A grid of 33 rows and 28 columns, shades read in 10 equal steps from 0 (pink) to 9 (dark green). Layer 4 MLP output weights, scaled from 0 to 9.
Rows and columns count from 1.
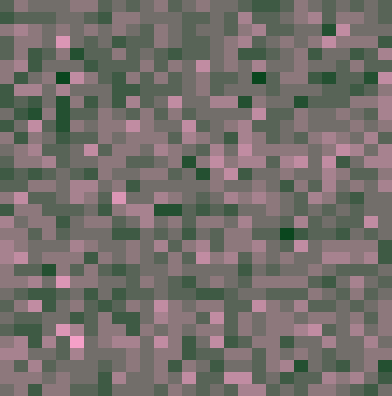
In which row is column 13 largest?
18
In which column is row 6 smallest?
15
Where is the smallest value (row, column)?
29, 6
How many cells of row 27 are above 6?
3
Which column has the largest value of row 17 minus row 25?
26
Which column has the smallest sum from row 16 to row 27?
19
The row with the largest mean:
25
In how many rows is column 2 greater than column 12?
16
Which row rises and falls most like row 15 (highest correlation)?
5
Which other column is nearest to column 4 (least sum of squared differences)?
8
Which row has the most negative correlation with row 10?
31
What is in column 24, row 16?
3
